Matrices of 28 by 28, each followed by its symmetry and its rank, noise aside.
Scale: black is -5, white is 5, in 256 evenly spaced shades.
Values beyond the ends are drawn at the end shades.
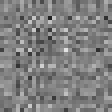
no symmetry, rank four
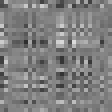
no symmetry, rank two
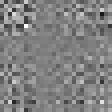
symmetric, rank two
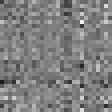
no symmetry, rank four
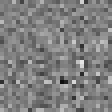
antisymmetric, rank four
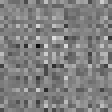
no symmetry, rank two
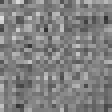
symmetric, rank four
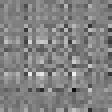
no symmetry, rank two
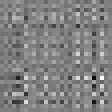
no symmetry, rank two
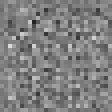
antisymmetric, rank four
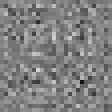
symmetric, rank four
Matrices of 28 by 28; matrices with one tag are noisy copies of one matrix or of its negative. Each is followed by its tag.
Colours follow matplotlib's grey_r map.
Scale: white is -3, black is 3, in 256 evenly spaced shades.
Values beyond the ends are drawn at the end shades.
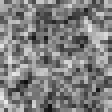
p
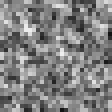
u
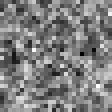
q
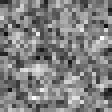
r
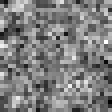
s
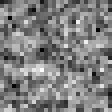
r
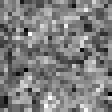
p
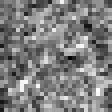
p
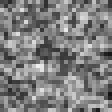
r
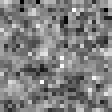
r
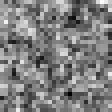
u
